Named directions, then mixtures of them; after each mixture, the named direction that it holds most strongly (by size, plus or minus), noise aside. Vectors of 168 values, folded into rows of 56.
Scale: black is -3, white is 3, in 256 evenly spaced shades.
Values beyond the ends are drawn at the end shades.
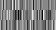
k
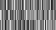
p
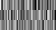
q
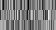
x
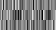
k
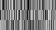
x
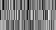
x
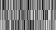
x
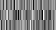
k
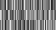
p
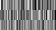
q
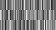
p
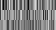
x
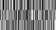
x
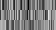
x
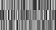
q
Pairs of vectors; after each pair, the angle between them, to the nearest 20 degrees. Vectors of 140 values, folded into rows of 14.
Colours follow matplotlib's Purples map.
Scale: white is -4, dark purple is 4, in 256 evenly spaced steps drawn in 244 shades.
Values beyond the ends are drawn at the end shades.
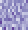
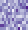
80 degrees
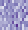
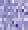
40 degrees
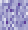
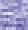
80 degrees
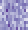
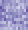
140 degrees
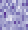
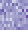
60 degrees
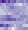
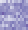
140 degrees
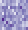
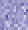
100 degrees
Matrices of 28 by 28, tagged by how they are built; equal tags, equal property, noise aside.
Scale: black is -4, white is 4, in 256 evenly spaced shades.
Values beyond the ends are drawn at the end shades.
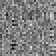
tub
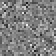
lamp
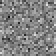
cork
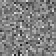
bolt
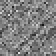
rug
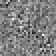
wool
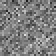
rug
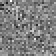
lamp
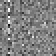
bolt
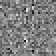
bolt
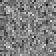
cork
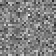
cork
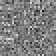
tub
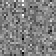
bolt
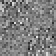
lamp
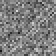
rug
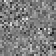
lamp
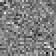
lamp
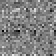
tub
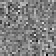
lamp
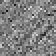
rug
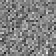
rug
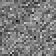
rug
